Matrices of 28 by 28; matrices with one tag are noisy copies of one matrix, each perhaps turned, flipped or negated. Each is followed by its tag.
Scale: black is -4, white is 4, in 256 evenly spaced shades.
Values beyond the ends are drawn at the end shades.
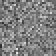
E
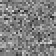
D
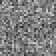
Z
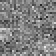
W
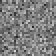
E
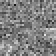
W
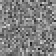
E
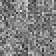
W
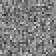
Z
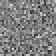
E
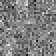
W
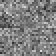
W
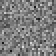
E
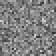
E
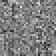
D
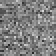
D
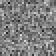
Z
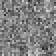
W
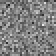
E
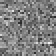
D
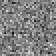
Z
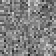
W
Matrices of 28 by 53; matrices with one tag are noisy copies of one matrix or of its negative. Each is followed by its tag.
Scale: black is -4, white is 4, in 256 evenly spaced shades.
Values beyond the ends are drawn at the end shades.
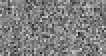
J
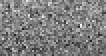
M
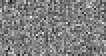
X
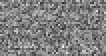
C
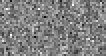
J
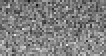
M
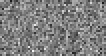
J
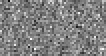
J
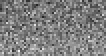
M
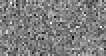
X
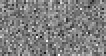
X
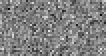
J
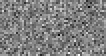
X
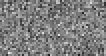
X
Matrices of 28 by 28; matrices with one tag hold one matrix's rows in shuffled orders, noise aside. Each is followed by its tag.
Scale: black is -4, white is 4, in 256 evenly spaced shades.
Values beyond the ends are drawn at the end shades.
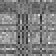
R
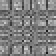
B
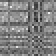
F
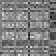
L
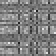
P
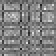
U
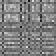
U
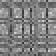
B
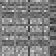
L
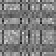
U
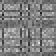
U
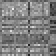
L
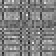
U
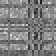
F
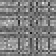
P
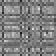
U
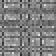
U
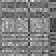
L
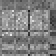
L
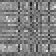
P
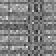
F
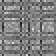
U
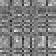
B
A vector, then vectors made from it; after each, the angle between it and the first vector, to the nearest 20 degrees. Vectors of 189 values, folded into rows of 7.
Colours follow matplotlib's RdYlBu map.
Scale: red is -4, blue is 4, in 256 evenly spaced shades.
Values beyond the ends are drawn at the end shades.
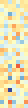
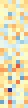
20 degrees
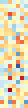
160 degrees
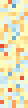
120 degrees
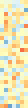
100 degrees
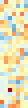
120 degrees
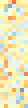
80 degrees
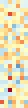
160 degrees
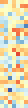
40 degrees
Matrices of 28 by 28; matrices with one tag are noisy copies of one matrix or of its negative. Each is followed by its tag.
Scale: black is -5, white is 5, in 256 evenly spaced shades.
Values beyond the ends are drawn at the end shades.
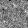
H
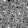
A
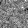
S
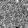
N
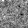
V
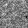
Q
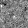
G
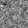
G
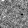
V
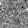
S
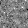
S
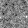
Q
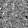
Q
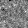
H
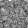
H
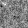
G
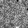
N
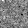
V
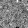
N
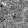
G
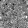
Q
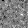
V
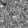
G
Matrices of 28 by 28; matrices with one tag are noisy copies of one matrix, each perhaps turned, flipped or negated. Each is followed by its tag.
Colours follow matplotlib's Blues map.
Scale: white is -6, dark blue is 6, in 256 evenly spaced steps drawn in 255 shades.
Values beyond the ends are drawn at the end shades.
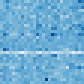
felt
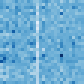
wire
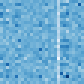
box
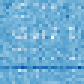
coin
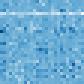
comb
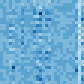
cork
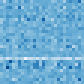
box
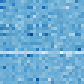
felt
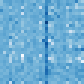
wire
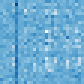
coin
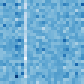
box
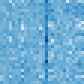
wire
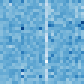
wire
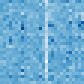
wire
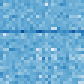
felt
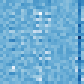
cork
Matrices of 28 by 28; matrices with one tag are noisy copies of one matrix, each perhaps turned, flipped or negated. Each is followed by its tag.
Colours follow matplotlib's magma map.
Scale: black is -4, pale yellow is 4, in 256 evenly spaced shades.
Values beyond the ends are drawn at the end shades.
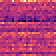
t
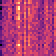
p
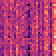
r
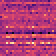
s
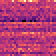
t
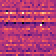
s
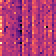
t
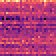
p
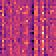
s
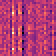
s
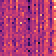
r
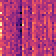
t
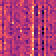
s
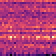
p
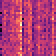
t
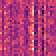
s
